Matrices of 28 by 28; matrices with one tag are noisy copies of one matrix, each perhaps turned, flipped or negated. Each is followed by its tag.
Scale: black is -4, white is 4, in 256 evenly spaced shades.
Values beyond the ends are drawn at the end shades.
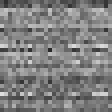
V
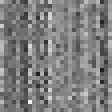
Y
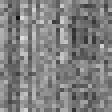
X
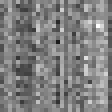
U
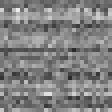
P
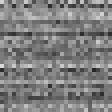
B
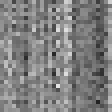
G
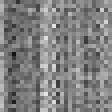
G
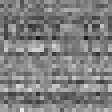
X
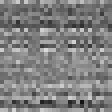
Y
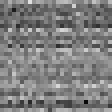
Y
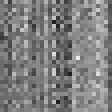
G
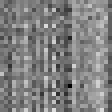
G
